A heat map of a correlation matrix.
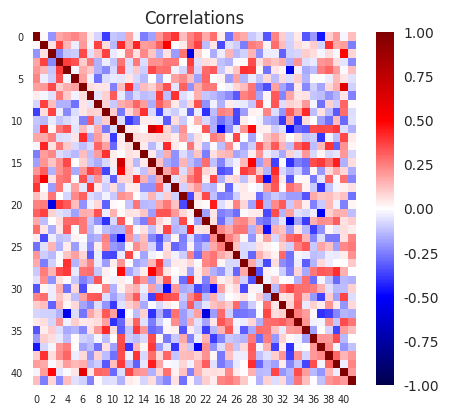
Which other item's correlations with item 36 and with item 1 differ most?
17
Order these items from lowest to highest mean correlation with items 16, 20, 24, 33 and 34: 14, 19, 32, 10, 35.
19, 10, 14, 35, 32
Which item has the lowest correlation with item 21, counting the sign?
37
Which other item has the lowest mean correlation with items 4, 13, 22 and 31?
33
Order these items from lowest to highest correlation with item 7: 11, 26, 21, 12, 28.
26, 12, 11, 21, 28
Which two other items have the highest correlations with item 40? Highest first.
6, 2
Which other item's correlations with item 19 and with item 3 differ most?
20
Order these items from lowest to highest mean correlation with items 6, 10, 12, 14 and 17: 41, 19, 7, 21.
41, 7, 19, 21
